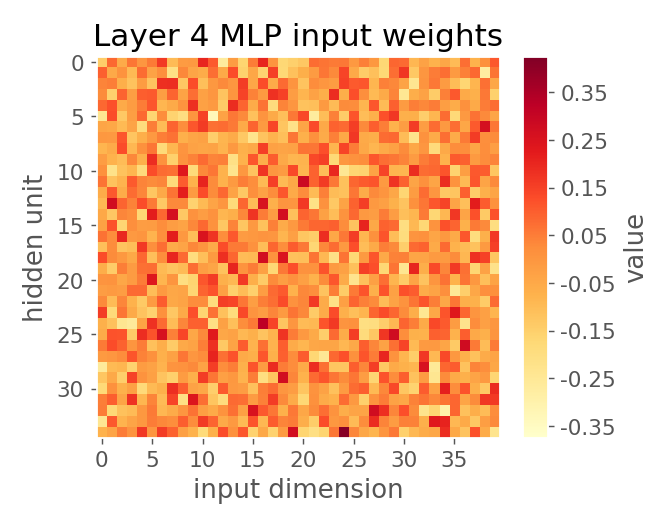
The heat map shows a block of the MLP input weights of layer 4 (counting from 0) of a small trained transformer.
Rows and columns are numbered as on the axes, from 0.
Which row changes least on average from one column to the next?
8
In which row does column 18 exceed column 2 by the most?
29
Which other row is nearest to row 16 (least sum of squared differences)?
12
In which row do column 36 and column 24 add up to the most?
34
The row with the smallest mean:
5
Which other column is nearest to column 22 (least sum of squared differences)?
15
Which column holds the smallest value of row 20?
25
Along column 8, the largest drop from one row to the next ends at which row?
31
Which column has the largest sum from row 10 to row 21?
10
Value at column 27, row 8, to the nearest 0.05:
-0.1
